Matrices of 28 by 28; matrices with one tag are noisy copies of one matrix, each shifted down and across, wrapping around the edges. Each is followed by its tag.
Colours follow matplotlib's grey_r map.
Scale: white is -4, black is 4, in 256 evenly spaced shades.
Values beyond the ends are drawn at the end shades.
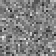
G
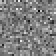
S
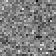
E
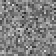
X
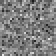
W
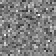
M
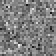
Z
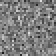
M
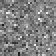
E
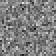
M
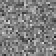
S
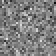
Z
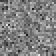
S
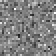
M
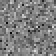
E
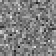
Z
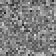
Z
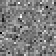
W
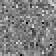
Z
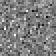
M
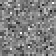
M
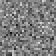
S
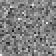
X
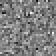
M
